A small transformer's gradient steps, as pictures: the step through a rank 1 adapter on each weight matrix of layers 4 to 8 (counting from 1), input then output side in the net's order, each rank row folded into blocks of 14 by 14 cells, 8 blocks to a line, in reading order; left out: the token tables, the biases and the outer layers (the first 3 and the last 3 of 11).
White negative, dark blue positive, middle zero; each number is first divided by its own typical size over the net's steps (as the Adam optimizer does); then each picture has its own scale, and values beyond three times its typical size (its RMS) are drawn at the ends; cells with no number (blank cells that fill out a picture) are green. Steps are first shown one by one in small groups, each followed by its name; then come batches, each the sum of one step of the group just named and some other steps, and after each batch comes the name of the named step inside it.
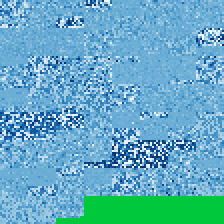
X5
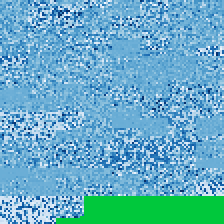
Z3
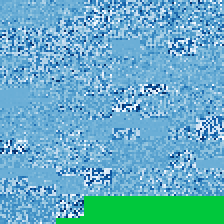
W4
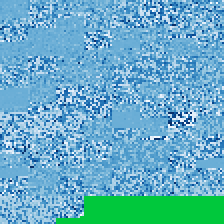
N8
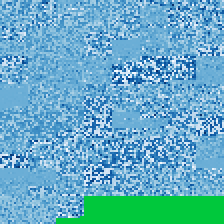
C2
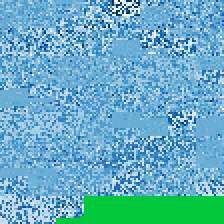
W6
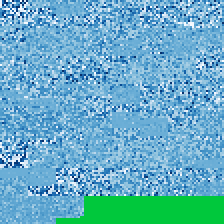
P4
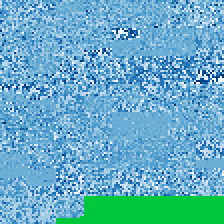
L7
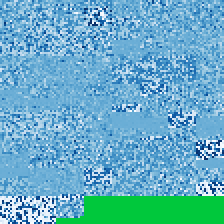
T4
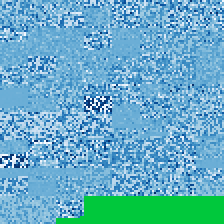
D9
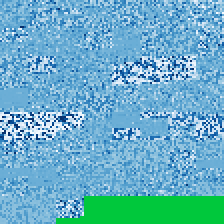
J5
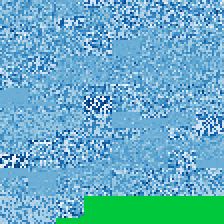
D9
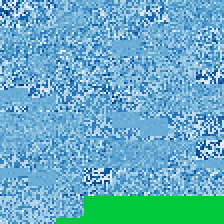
T4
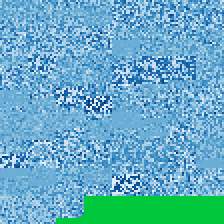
D9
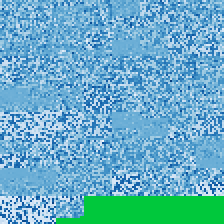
T4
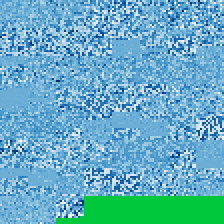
W4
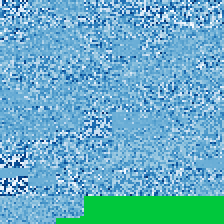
P4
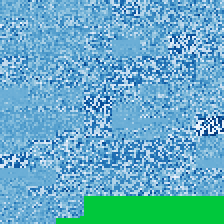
C2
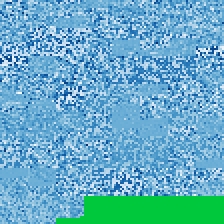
L7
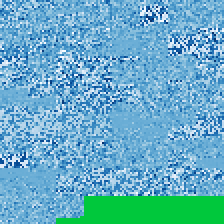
P4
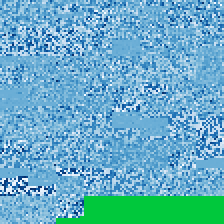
W4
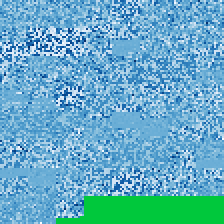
W4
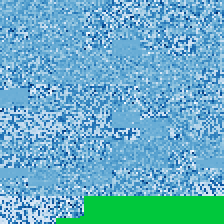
W6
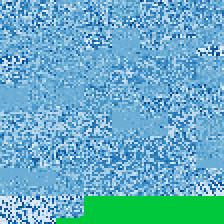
Z3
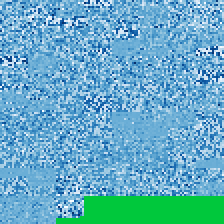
L7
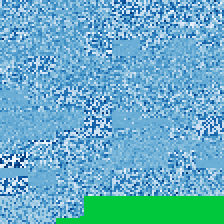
P4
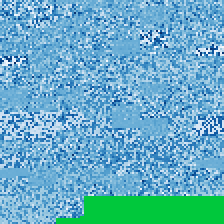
Z3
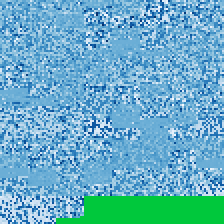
J5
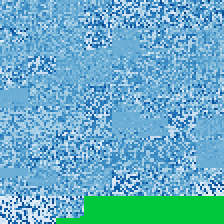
W6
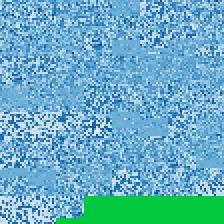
P4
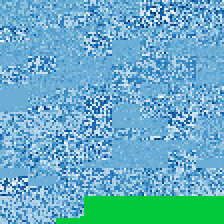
N8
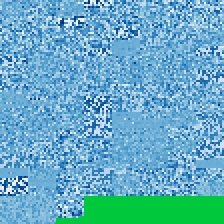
L7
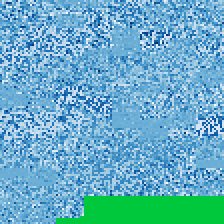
J5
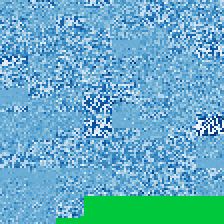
C2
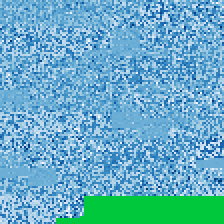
N8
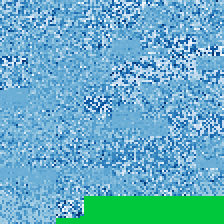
W6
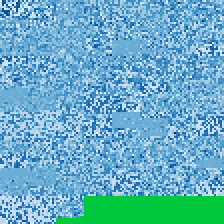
T4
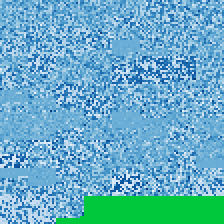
D9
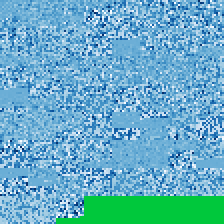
W4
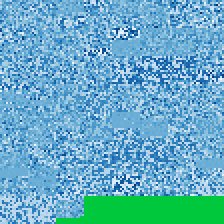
L7
